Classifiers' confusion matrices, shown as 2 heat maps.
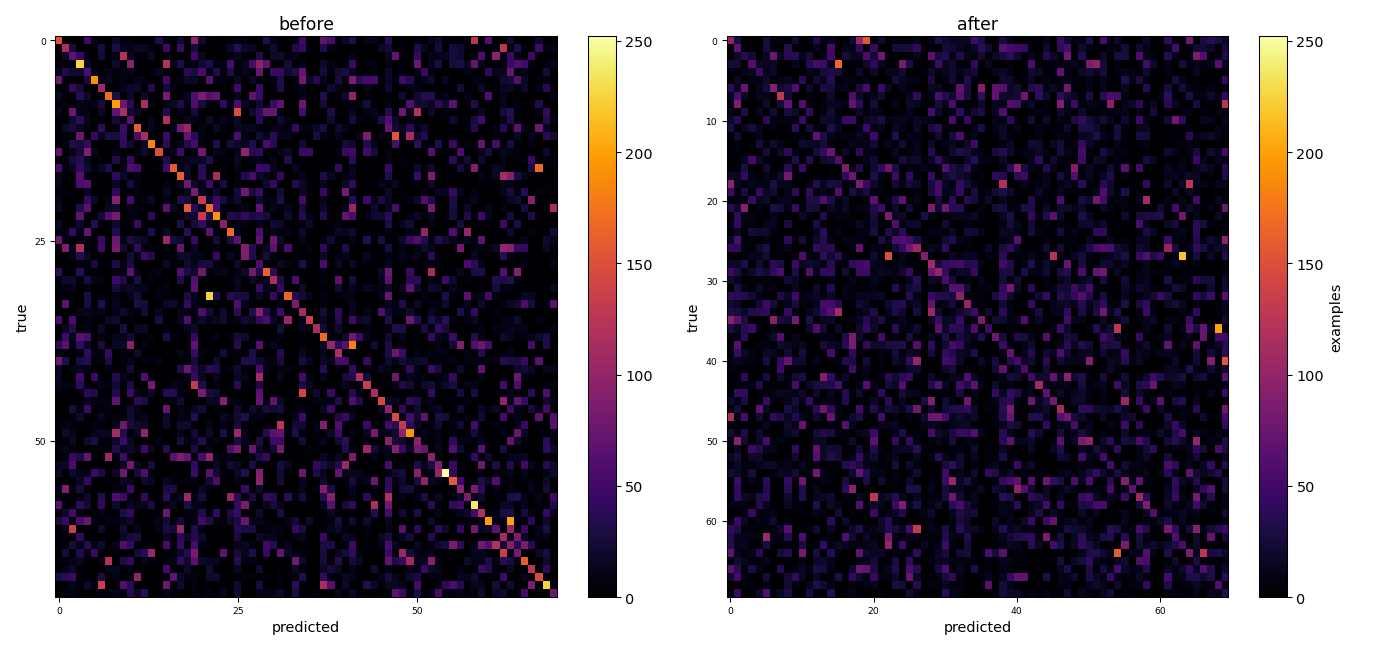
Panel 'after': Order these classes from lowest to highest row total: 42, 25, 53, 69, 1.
69, 53, 25, 1, 42
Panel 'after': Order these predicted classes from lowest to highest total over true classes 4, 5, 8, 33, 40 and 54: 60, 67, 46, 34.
60, 34, 67, 46
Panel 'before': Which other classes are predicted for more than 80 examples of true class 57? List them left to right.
18, 24, 38, 46
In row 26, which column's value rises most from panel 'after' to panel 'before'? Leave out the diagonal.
3
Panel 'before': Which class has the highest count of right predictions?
54
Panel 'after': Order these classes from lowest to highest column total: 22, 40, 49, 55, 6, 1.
6, 22, 40, 55, 49, 1
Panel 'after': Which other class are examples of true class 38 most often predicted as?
17
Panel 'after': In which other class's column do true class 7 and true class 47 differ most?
0
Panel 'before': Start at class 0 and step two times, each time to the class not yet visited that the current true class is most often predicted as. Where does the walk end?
44
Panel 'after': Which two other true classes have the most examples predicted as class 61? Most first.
26, 38
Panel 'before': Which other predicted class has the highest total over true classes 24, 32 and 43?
21
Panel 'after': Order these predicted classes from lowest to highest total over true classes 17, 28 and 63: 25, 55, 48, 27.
27, 25, 48, 55
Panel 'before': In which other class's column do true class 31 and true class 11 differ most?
18
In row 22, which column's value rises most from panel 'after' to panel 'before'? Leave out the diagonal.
20
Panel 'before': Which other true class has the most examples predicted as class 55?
63
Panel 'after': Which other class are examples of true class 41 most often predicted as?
38
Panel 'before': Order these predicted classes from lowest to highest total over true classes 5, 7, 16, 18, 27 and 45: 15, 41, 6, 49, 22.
6, 49, 22, 15, 41
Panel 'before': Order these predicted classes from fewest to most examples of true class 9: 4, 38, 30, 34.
4, 38, 34, 30
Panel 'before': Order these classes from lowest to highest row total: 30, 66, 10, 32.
66, 10, 30, 32
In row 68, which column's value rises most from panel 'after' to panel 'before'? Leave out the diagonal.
6
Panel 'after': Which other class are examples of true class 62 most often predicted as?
5
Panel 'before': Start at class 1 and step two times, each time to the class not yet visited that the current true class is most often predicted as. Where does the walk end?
64
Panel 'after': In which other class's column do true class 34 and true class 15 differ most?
28
